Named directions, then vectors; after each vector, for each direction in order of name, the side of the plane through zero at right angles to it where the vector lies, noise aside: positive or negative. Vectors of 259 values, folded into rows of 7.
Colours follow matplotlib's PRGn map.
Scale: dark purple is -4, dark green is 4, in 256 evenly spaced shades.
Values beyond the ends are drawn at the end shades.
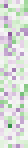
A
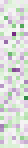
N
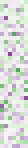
positive, negative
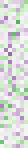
positive, negative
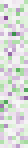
positive, negative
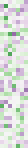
negative, positive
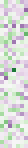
negative, negative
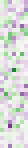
negative, negative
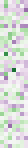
negative, negative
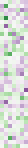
negative, positive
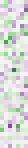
negative, negative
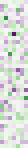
negative, positive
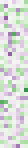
positive, negative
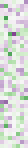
negative, positive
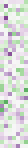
positive, negative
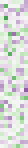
negative, positive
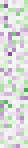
positive, negative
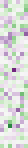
positive, positive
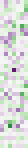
positive, positive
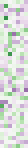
negative, positive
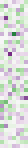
positive, negative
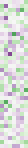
positive, negative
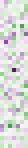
positive, positive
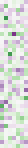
negative, positive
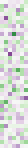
positive, negative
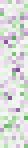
positive, positive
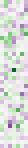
negative, negative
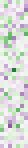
negative, negative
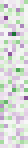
positive, negative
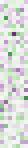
negative, positive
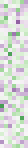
negative, positive
